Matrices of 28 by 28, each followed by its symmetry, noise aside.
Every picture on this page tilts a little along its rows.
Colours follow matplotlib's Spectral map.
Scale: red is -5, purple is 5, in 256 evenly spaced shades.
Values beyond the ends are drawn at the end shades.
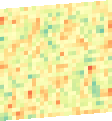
no symmetry.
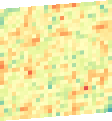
symmetric.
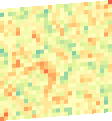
symmetric across the other diagonal.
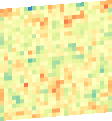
mirrored left to right.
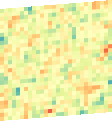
symmetric.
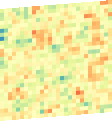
no symmetry.
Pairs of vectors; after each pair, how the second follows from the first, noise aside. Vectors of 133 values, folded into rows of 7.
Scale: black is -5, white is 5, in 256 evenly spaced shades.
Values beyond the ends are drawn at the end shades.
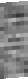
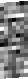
negated, scaled up.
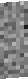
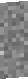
reversed, negated, shrunk.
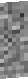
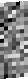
wrapped around, scaled up.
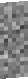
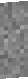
negated, shrunk.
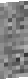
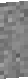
reversed, negated, shrunk.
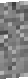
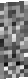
wrapped around, scaled up.
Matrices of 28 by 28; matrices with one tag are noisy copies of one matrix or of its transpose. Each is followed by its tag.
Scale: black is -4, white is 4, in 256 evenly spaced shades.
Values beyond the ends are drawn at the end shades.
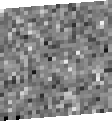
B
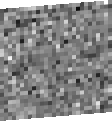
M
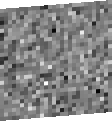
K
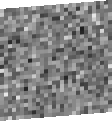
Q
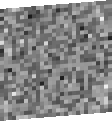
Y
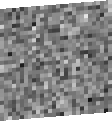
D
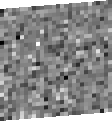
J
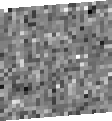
Q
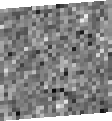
D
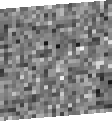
D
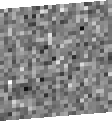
Q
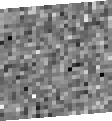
Y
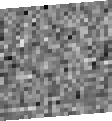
K
